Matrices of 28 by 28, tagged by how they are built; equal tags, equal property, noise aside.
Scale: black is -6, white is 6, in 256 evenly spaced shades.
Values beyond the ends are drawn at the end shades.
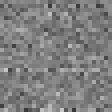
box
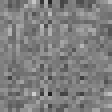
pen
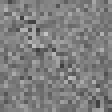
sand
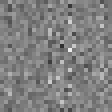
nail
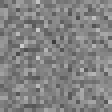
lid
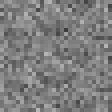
lid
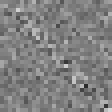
sand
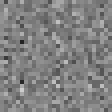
nail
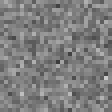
lid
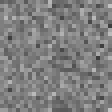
lid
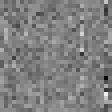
nail
